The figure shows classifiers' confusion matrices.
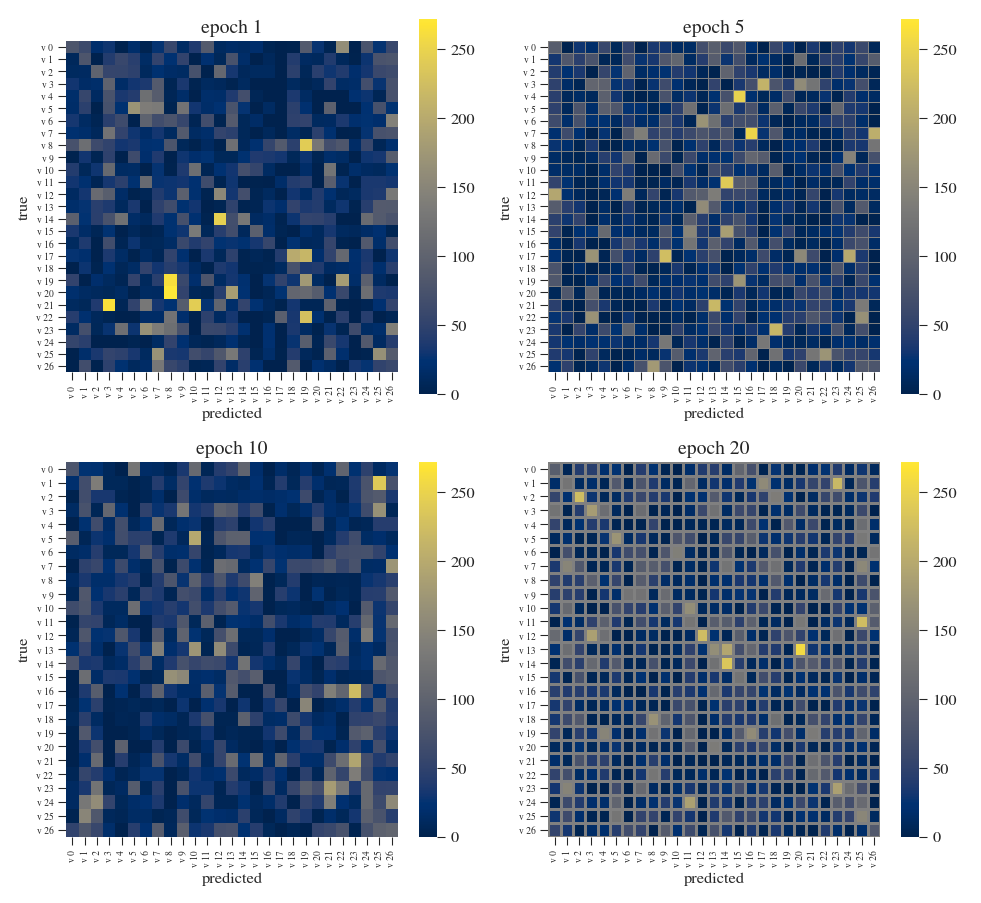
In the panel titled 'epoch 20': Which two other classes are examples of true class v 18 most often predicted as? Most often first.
v 8, v 9
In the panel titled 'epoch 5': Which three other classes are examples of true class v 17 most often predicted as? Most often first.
v 9, v 24, v 3
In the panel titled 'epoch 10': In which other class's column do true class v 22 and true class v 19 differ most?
v 21
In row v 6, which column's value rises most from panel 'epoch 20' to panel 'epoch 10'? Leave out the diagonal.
v 24
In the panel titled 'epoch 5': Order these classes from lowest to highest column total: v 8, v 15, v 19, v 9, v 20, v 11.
v 19, v 8, v 20, v 11, v 9, v 15
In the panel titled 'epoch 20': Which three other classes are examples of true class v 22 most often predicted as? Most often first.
v 8, v 21, v 1
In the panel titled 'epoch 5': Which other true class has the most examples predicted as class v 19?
v 4
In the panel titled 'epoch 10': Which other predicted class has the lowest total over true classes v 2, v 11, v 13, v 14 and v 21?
v 3
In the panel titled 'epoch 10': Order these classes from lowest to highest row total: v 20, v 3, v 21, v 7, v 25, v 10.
v 20, v 25, v 10, v 3, v 7, v 21
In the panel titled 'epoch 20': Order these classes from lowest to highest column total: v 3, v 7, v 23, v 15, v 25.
v 3, v 15, v 7, v 23, v 25
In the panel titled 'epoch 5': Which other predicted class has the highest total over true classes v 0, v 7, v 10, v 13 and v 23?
v 18
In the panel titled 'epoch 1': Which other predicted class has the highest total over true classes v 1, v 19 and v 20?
v 8
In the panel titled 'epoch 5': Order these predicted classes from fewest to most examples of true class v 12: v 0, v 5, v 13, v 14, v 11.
v 5, v 14, v 11, v 13, v 0
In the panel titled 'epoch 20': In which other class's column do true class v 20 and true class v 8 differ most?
v 13
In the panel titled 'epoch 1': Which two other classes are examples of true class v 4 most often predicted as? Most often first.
v 6, v 7
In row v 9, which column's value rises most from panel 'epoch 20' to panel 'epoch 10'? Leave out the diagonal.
v 15
